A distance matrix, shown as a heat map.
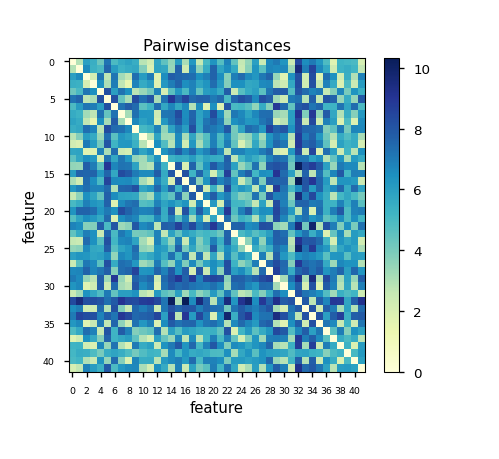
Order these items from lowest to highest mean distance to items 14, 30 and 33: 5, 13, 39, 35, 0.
35, 5, 0, 39, 13
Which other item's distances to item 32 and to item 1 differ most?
16
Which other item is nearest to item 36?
23
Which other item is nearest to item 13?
4
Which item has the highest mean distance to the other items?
32
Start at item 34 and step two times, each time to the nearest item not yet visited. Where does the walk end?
15
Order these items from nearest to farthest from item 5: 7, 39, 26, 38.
38, 7, 39, 26
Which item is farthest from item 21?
29
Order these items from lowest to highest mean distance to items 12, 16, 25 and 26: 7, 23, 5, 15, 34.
7, 23, 5, 15, 34
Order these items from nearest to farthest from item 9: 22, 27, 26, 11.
11, 27, 26, 22
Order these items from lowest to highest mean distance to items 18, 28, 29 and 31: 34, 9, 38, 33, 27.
38, 27, 33, 9, 34
